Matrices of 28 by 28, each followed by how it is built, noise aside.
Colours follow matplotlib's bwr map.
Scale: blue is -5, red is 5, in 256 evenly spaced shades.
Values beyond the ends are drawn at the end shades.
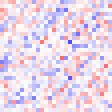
Hankel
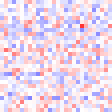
repeating columns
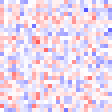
blocks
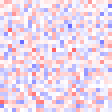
repeating columns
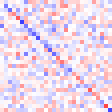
diagonal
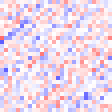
Hankel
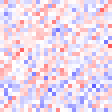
Hankel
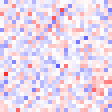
Hankel
